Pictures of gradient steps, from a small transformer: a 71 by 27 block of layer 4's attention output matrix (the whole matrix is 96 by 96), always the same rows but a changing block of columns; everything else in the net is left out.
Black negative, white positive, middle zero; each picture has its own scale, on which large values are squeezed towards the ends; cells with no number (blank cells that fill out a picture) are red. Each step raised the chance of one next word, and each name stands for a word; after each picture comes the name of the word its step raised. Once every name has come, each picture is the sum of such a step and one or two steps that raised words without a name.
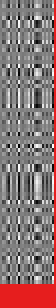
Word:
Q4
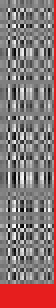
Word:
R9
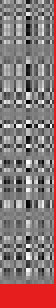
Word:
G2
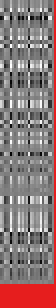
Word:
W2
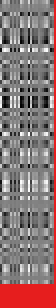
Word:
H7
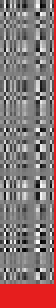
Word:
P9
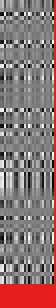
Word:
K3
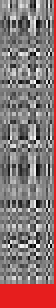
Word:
Q4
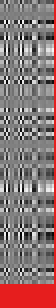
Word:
P9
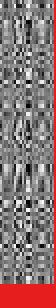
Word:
Q4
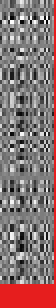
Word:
Q4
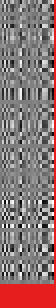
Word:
R9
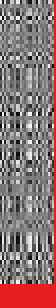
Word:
K3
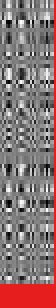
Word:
Q4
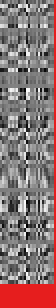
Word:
R9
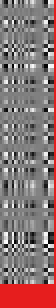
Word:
K3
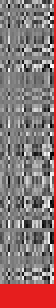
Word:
K3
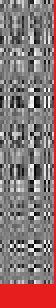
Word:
H7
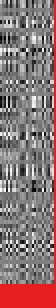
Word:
H7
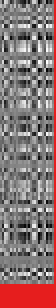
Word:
P9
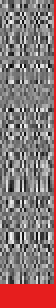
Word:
K3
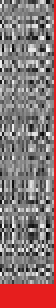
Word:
P9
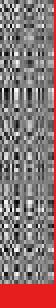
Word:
R9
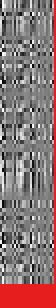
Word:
K3
